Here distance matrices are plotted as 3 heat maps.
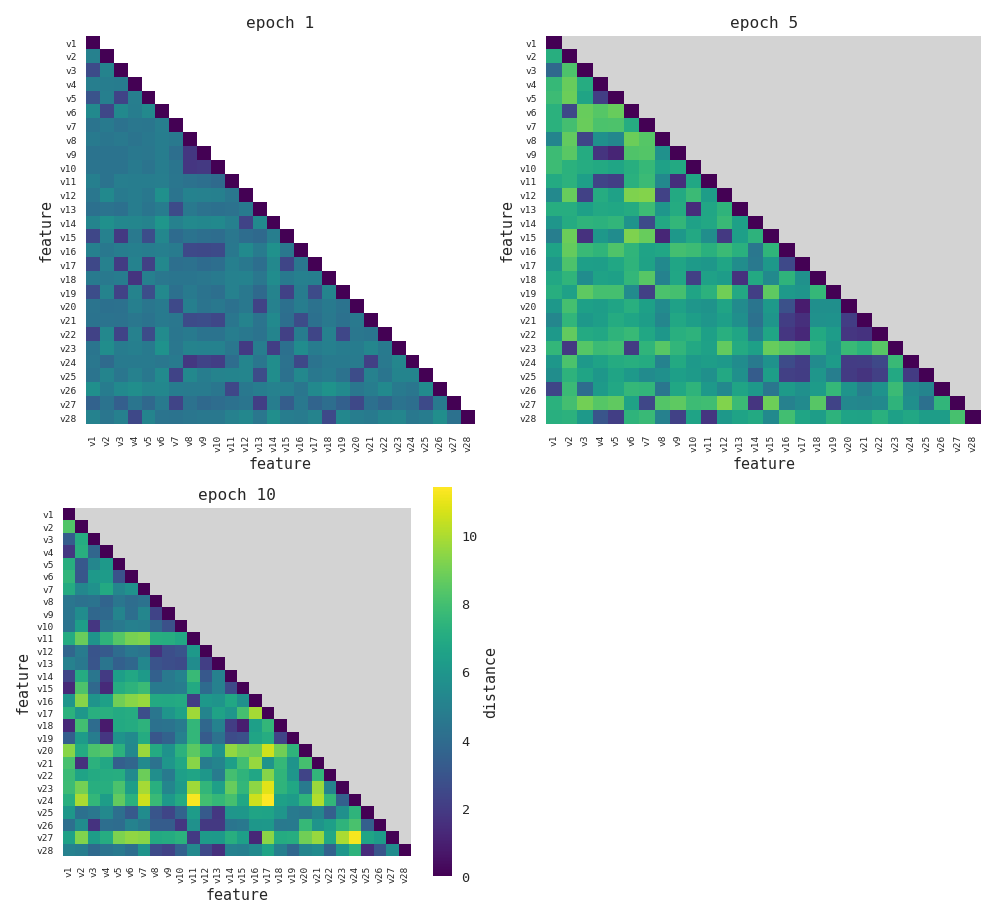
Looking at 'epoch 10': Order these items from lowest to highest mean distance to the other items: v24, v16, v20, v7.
v7, v16, v20, v24
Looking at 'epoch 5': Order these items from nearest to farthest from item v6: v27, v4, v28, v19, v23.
v23, v19, v27, v28, v4
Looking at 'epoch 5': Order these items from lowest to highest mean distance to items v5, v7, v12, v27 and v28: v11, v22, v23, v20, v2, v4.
v11, v4, v20, v22, v23, v2
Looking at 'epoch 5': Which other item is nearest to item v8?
v15
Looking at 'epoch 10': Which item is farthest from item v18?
v20
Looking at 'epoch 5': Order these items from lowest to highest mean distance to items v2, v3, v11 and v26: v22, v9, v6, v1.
v1, v9, v6, v22
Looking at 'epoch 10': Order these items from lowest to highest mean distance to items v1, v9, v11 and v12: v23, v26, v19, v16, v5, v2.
v26, v19, v16, v5, v2, v23
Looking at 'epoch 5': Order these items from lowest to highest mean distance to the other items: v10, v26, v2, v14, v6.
v14, v26, v10, v6, v2
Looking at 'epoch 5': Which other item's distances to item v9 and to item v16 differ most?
v5
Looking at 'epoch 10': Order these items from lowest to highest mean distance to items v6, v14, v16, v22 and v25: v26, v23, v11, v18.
v26, v18, v11, v23
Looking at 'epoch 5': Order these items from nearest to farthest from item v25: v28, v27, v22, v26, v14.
v22, v14, v27, v26, v28
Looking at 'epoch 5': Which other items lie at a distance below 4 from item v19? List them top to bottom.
v7, v14, v27
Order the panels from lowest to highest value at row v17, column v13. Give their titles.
epoch 1, epoch 5, epoch 10
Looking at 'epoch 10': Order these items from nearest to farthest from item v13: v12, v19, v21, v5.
v12, v5, v19, v21
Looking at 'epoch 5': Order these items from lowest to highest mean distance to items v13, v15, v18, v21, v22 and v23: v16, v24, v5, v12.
v24, v16, v12, v5
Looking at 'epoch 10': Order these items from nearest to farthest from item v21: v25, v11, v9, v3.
v25, v9, v3, v11
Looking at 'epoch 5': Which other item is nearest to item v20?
v17
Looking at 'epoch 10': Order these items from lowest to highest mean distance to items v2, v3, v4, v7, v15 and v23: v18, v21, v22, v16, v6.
v18, v6, v21, v22, v16
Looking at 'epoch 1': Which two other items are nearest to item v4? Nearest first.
v18, v28
